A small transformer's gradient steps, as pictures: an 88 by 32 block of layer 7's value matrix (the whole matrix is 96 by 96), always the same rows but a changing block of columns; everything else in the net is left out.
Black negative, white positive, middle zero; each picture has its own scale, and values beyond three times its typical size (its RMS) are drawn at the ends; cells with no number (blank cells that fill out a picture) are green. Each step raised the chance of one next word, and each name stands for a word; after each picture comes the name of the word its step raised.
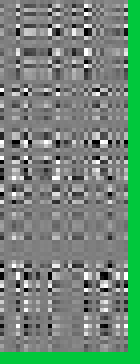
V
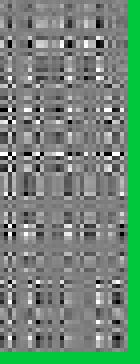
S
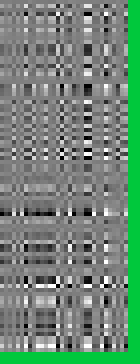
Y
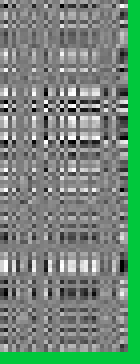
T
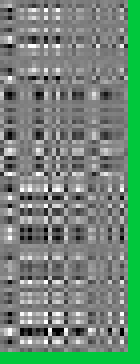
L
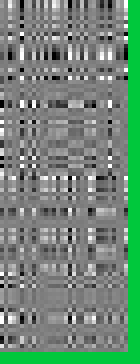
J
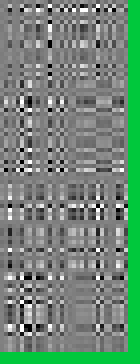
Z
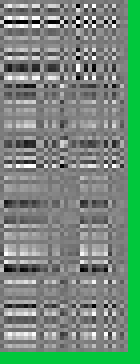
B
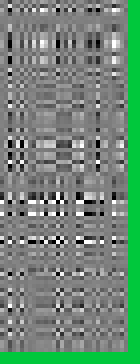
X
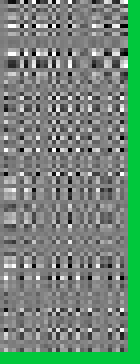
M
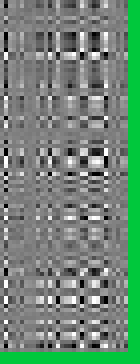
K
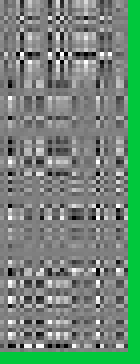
K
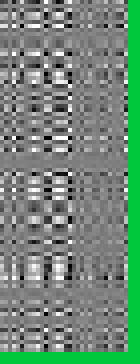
M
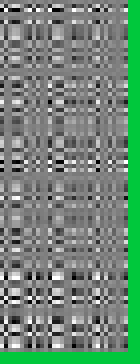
Z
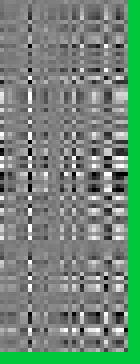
L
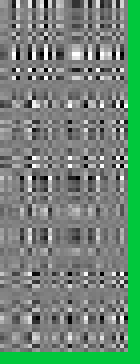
J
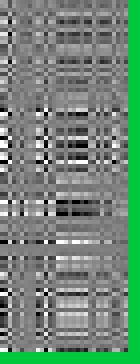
X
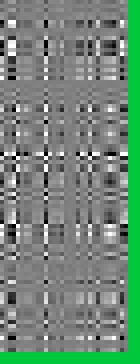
S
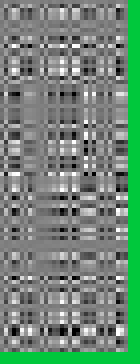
L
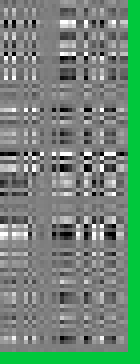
S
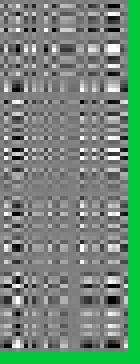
Y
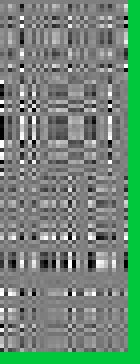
T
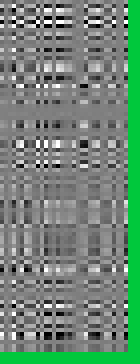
B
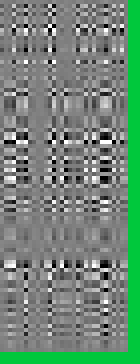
V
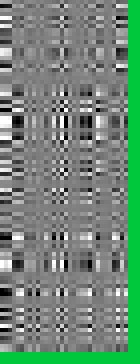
T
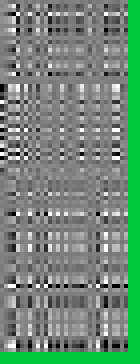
Y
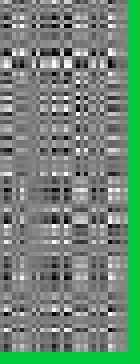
M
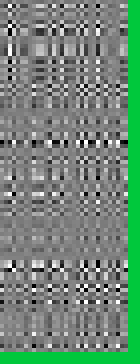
V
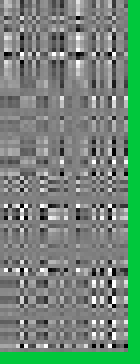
K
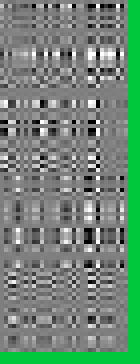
J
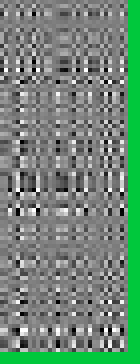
L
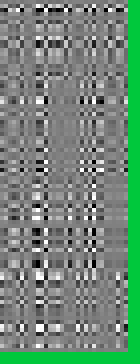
Z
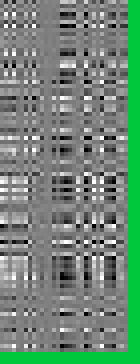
M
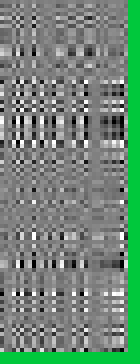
T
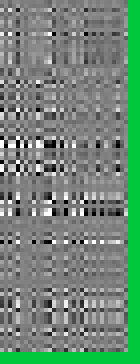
X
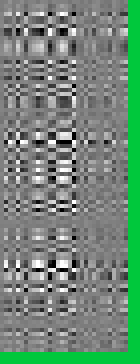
V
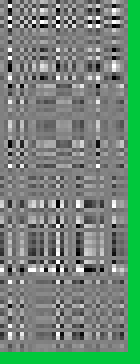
B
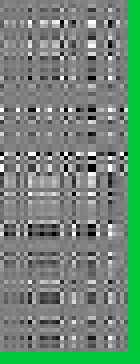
S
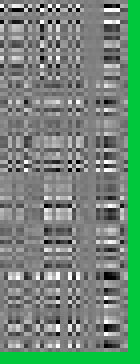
Z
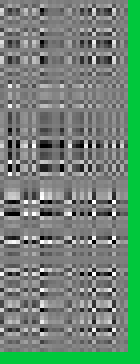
X
